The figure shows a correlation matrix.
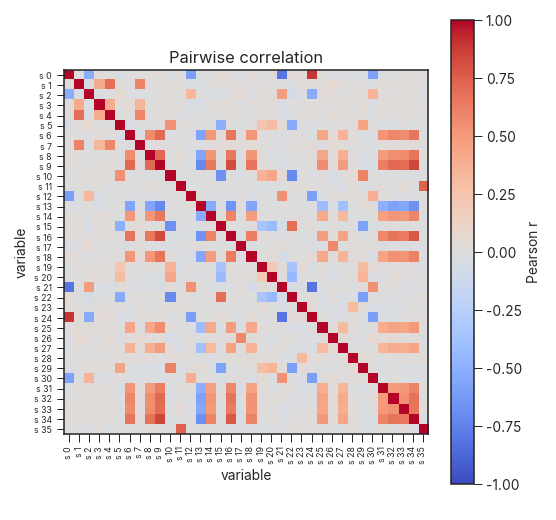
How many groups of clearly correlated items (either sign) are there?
7
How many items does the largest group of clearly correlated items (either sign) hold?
13
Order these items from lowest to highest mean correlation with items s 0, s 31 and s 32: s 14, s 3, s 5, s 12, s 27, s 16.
s 12, s 5, s 3, s 27, s 14, s 16
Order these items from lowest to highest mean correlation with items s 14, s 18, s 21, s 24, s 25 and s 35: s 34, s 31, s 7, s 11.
s 7, s 11, s 31, s 34
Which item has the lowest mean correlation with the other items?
s 13
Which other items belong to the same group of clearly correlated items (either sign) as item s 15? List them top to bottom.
s 5, s 10, s 19, s 20, s 22, s 29
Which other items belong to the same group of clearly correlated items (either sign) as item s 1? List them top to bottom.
s 3, s 4, s 7
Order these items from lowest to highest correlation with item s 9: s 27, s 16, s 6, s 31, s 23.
s 23, s 27, s 31, s 6, s 16
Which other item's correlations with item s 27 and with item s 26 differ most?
s 17
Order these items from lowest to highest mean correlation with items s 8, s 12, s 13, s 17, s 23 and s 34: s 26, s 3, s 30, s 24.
s 24, s 3, s 30, s 26
